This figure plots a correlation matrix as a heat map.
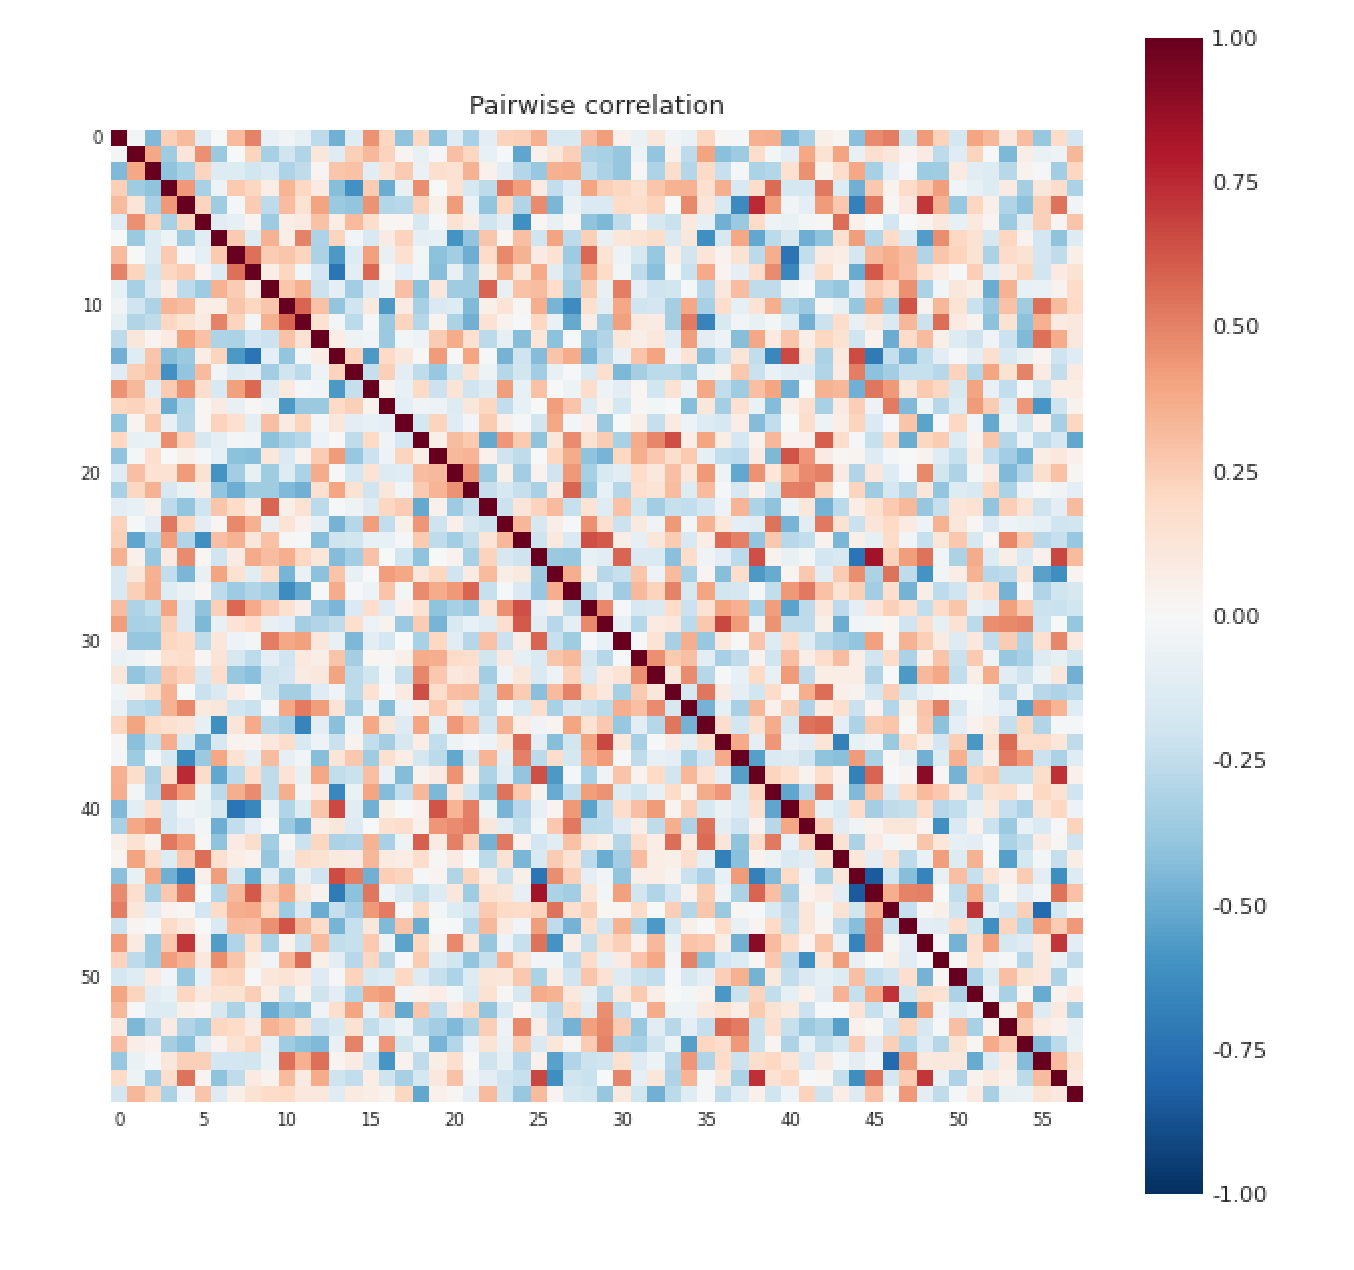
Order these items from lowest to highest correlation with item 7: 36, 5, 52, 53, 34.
52, 34, 5, 36, 53
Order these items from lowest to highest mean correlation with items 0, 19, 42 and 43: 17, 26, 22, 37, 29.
37, 22, 29, 17, 26
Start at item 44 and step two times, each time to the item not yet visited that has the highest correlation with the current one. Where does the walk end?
40
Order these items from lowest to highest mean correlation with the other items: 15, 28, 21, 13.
13, 21, 28, 15
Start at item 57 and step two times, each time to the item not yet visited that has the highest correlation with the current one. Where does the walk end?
10
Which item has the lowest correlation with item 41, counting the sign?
49
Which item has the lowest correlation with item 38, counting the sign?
44
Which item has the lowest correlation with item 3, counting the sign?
14
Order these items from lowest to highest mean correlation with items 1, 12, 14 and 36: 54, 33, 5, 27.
33, 27, 54, 5
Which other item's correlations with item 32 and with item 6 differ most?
48
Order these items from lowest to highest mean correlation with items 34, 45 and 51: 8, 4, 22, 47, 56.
22, 47, 8, 56, 4
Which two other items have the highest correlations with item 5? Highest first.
43, 1
